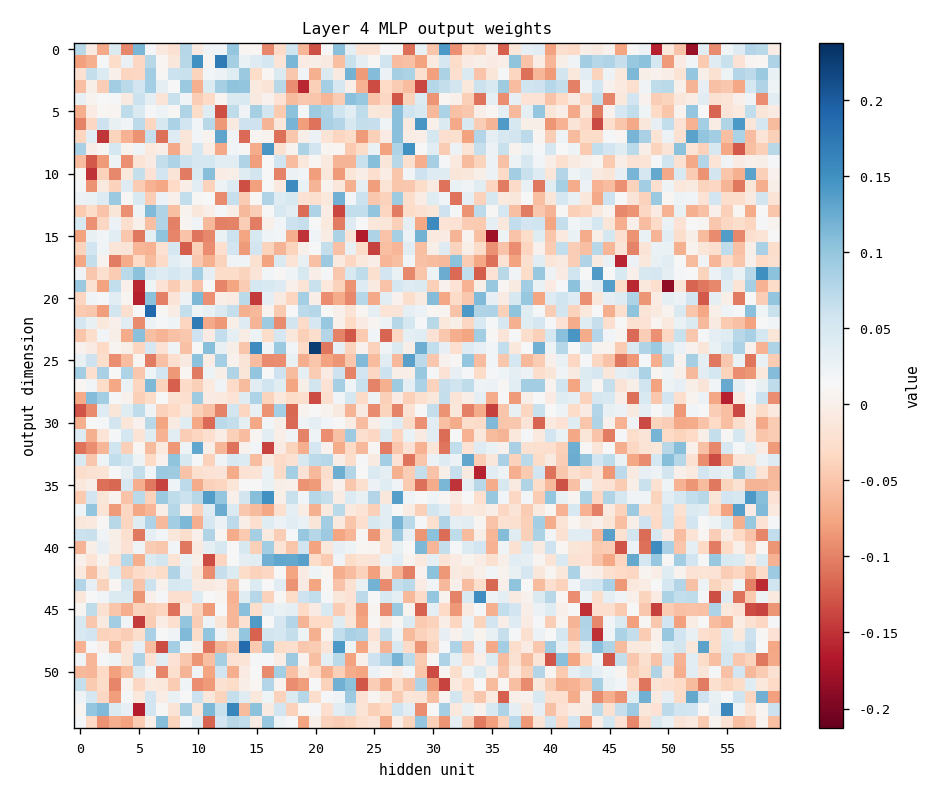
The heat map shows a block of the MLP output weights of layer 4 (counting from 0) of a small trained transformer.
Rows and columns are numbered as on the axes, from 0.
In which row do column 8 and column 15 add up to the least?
14
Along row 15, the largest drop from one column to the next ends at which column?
56
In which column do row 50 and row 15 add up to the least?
24
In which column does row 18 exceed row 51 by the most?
31
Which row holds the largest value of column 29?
6
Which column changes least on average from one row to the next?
41
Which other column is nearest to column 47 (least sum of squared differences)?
19
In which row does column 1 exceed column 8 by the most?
45
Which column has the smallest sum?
54
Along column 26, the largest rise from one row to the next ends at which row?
33
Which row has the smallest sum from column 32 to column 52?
0
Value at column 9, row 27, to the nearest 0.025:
-0.025
